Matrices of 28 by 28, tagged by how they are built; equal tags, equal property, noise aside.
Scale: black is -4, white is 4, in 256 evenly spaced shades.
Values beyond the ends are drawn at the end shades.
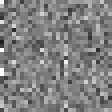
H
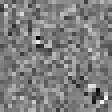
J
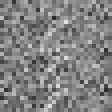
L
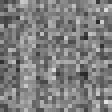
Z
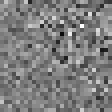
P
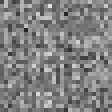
Z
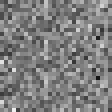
L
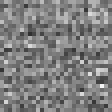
Z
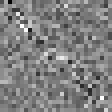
J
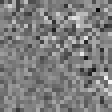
P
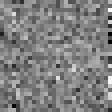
H
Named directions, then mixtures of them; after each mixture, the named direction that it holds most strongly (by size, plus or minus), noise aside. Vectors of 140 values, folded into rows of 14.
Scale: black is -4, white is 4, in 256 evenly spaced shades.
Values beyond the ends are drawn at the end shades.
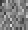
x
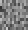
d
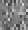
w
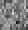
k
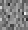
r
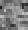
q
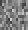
x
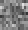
q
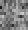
q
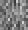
w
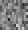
w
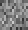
x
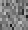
x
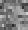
q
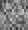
x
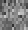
w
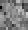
q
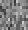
d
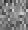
w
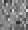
k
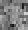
q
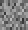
x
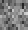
q
